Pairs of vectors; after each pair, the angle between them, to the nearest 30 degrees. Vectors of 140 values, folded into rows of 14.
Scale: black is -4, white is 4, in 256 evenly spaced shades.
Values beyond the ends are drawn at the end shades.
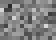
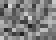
120 degrees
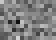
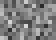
120 degrees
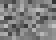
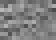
30 degrees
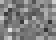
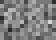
150 degrees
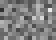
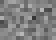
120 degrees
